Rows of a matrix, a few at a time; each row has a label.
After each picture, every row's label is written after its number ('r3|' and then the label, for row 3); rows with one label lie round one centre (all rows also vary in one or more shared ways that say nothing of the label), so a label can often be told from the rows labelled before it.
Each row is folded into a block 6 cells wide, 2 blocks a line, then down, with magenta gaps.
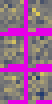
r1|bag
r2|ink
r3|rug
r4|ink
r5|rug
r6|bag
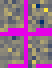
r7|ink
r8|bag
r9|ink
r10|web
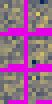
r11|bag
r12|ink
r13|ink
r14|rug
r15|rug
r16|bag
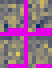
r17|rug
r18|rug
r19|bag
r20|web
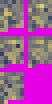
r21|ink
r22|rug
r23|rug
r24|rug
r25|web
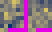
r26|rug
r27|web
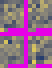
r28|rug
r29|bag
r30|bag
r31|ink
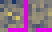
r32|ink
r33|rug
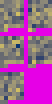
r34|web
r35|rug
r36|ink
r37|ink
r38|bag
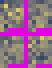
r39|bag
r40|web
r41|bag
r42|bag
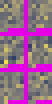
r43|bag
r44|bag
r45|ink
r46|web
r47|web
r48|ink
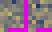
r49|ink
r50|bag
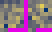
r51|bag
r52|rug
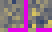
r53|ink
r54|ink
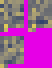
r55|web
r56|ink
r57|rug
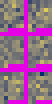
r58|rug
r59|bag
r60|web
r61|ink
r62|bag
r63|ink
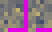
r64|web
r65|ink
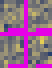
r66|rug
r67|ink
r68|web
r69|rug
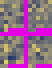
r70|web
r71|bag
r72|ink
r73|ink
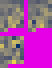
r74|web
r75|web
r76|ink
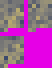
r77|web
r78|bag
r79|web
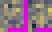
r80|bag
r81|rug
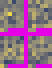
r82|ink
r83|ink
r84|rug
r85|rug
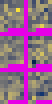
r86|bag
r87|ink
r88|ink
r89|rug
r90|web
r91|ink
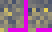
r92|ink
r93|web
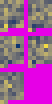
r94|ink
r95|rug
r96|rug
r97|bag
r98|ink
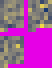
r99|rug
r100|ink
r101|web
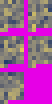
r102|ink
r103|web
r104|rug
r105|web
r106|web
